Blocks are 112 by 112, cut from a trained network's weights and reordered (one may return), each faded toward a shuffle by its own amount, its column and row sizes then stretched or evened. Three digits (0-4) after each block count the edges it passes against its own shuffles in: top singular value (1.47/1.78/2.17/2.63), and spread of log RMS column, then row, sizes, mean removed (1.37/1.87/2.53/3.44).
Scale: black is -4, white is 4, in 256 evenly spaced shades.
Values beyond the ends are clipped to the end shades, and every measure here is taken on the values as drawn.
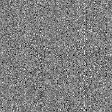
0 3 1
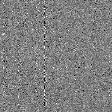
1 2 0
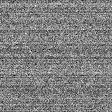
3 1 0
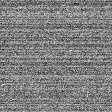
4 1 0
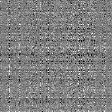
3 4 2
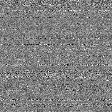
0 0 4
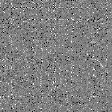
2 3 1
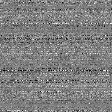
2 1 4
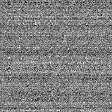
3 2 2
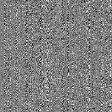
1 4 1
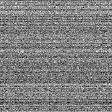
4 2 2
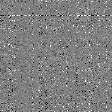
2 3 2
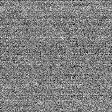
2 2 1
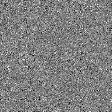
0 2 2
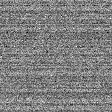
3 0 1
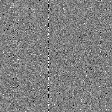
2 2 0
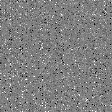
0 2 1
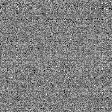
0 2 2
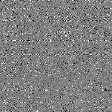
2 1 3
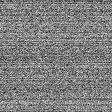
3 0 0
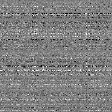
3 2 4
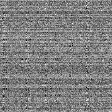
4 3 0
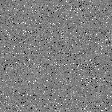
0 0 2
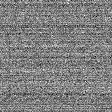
3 0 2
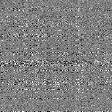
1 2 4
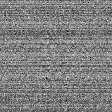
4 2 0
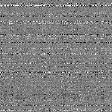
2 2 4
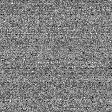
1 0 2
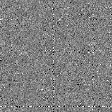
2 2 2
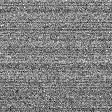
3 0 0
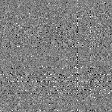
2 1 3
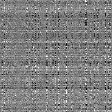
4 4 1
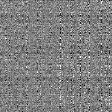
2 4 0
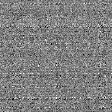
1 3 3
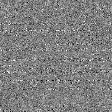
0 0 3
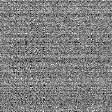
3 3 1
